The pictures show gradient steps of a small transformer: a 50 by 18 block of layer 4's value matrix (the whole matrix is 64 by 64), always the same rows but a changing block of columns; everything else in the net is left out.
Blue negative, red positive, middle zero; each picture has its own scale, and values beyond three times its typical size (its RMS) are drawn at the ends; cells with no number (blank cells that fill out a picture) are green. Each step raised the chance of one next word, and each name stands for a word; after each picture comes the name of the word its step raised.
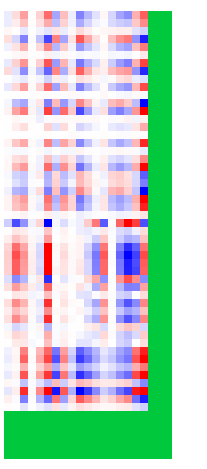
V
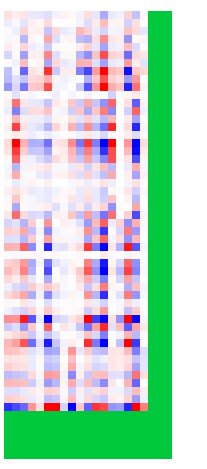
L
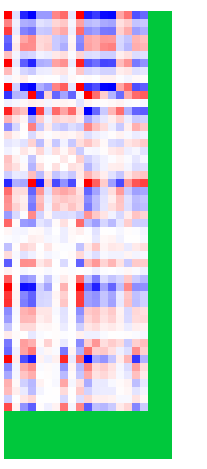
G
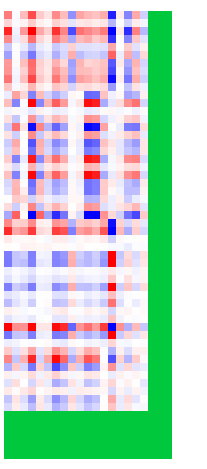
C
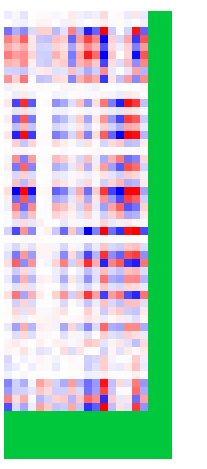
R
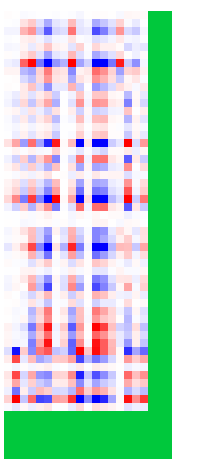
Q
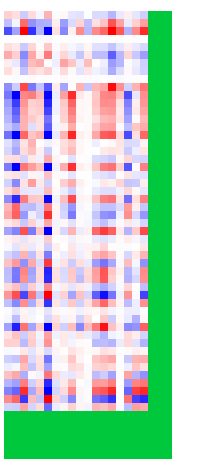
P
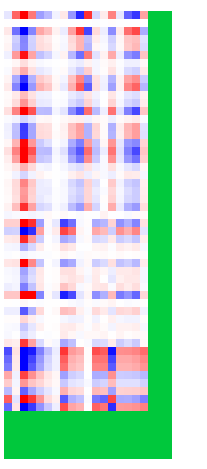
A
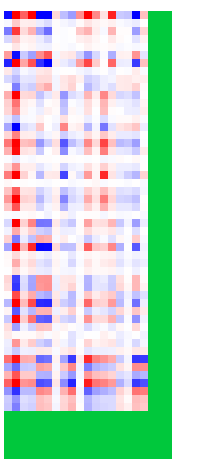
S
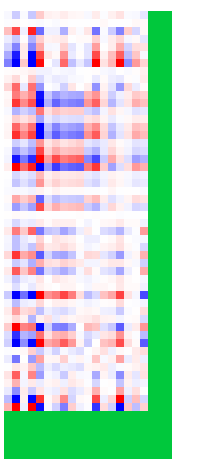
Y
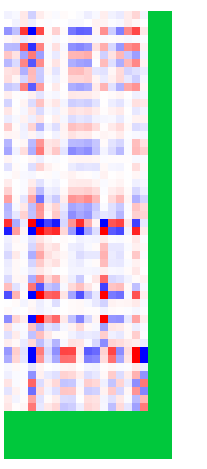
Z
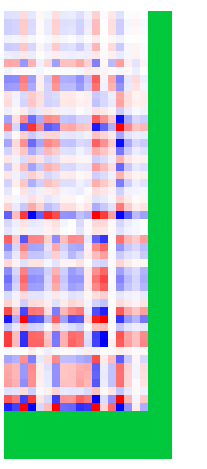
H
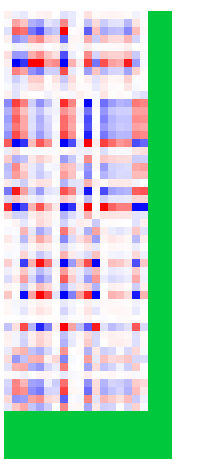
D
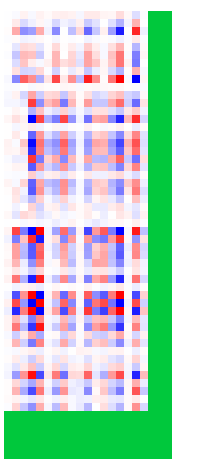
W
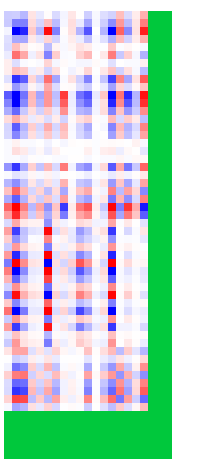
P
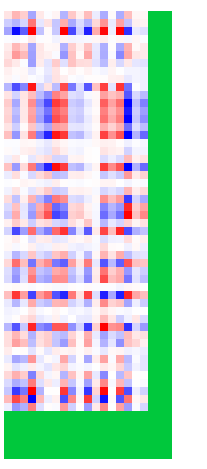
P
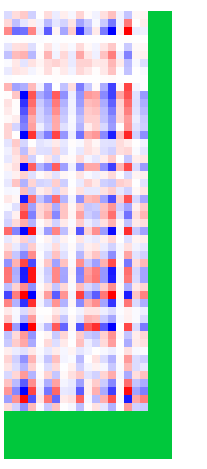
P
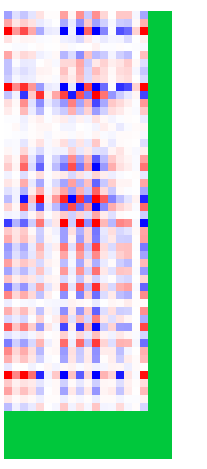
Z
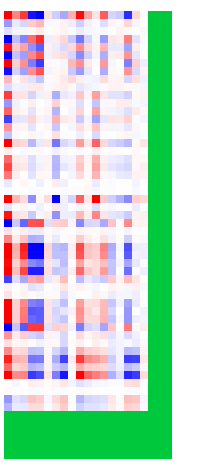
V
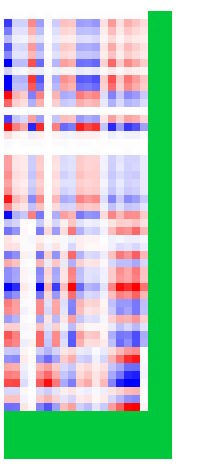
H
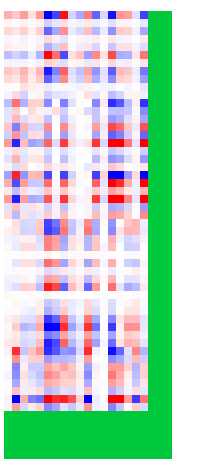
Q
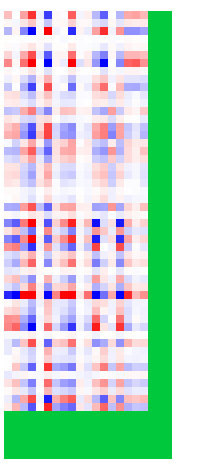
A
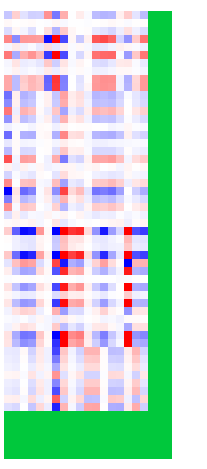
R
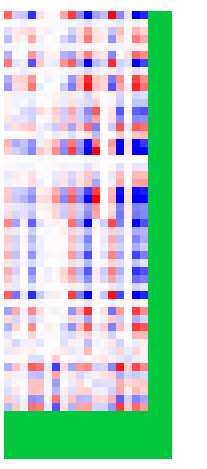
A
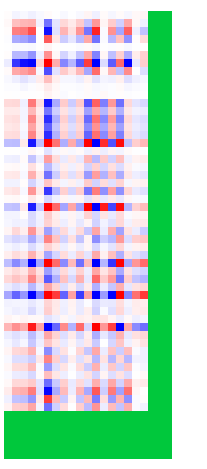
D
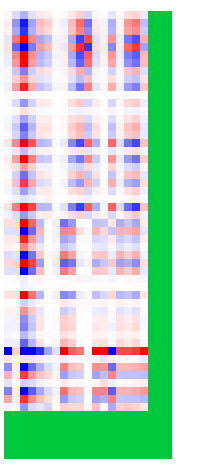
D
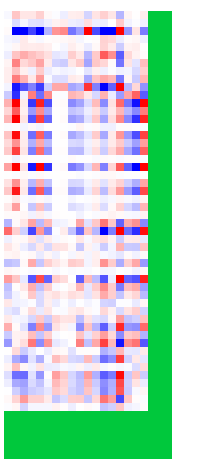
Z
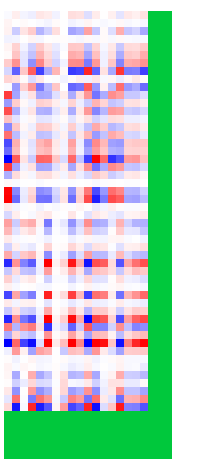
L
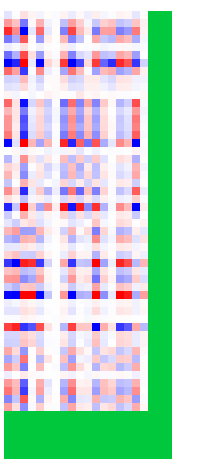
D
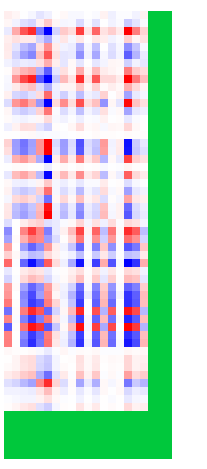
C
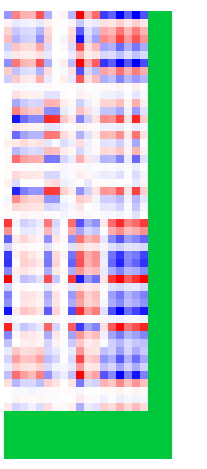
V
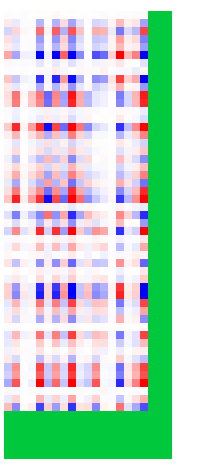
H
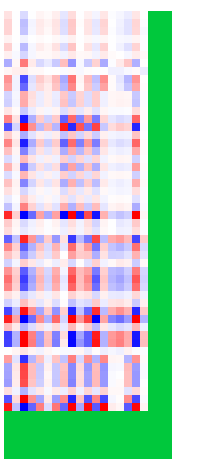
H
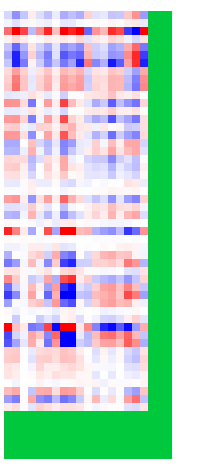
C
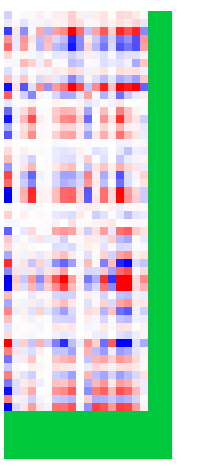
G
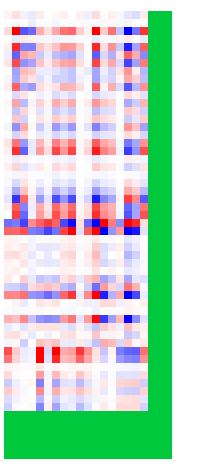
Z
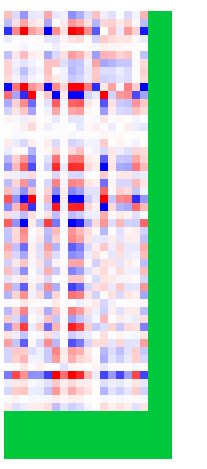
Z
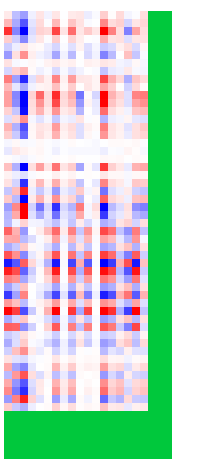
P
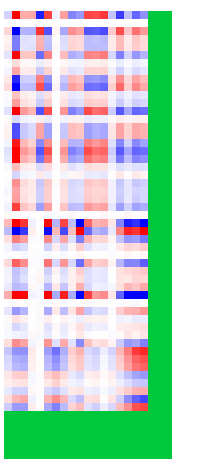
A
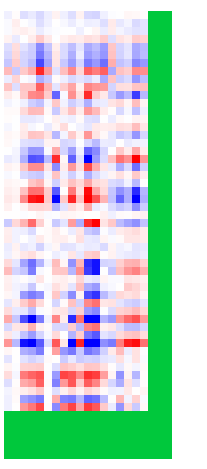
L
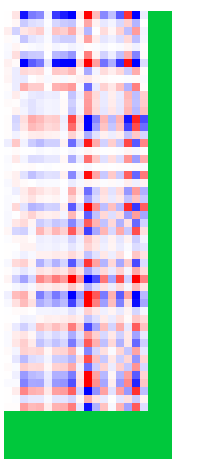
S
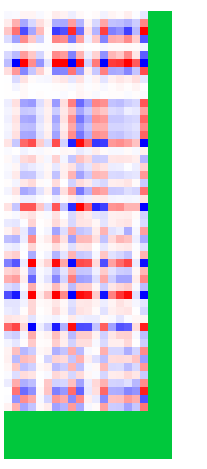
D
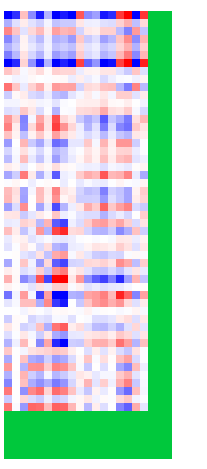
S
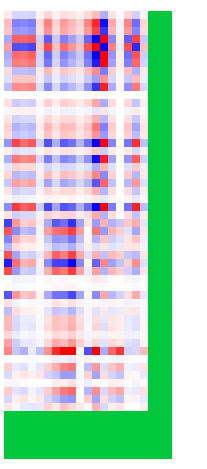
D
